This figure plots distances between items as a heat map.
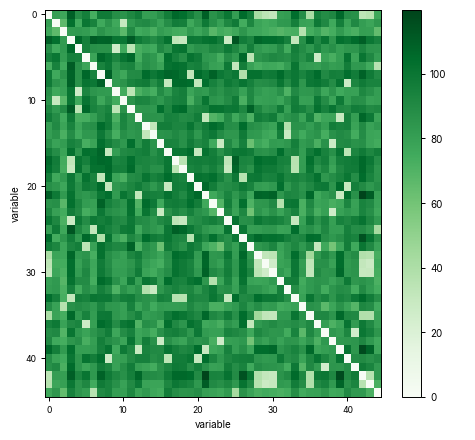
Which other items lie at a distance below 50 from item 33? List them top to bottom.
3, 17, 18, 24
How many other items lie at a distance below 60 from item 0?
6
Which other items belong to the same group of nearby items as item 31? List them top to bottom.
22
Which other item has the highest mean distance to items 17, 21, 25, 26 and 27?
42
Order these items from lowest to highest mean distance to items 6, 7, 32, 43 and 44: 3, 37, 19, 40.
19, 37, 40, 3
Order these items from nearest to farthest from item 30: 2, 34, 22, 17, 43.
43, 2, 34, 22, 17
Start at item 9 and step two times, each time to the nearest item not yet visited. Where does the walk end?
11
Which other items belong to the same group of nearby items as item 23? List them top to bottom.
15, 38
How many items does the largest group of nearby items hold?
7
